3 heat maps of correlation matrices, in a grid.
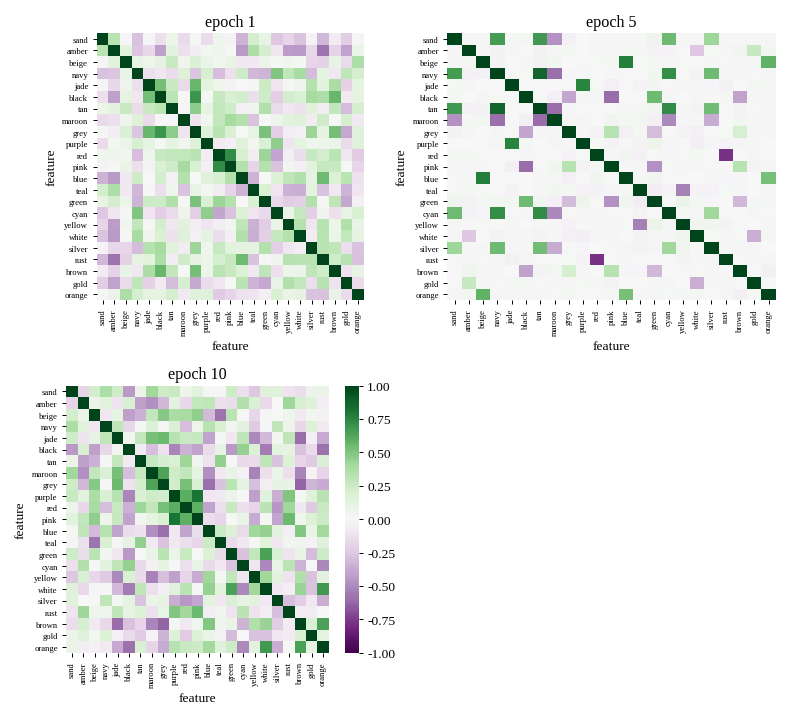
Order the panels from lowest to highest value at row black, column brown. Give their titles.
epoch 5, epoch 10, epoch 1
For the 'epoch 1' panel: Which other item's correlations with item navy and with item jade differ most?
grey
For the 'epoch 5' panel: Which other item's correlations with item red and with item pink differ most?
rust
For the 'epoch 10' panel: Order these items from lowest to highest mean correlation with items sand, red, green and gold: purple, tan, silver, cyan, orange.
cyan, silver, tan, orange, purple
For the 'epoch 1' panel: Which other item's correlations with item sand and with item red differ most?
pink
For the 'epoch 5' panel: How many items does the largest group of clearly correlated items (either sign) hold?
6
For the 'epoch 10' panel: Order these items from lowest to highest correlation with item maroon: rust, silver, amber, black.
amber, black, rust, silver
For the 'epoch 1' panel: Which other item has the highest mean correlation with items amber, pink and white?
red
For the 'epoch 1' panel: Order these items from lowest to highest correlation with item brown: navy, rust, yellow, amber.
amber, navy, yellow, rust
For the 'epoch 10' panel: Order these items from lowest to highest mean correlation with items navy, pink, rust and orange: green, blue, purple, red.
green, blue, red, purple
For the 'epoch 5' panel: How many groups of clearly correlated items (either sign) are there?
7
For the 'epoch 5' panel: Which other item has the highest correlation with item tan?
navy
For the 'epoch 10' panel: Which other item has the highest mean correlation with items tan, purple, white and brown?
orange
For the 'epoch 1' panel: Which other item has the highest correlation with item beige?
orange
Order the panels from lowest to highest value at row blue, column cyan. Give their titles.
epoch 10, epoch 5, epoch 1
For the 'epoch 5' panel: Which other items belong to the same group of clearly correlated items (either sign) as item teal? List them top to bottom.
yellow
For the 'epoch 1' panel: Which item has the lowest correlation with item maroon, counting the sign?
teal
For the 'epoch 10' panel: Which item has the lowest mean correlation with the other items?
black
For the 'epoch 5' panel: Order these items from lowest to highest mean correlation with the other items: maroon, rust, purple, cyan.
maroon, rust, purple, cyan
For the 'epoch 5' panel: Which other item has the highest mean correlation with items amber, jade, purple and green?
black
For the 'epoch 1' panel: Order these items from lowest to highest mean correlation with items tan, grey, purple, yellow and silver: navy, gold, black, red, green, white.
gold, navy, white, red, green, black
